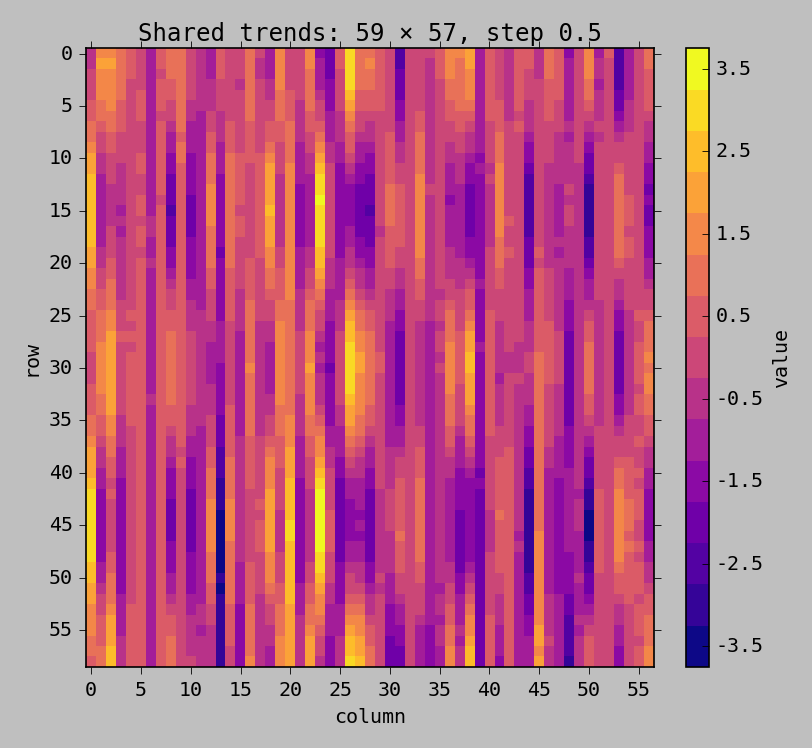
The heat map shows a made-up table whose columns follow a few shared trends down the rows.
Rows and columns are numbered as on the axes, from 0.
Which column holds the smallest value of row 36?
13
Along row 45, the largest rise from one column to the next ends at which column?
14
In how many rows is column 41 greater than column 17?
28
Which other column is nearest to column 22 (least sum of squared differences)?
19
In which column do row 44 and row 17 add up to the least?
50
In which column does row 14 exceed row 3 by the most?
23
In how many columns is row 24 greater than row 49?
30
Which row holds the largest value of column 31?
46
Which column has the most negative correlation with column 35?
45
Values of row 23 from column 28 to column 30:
-0.5 0 -0.5
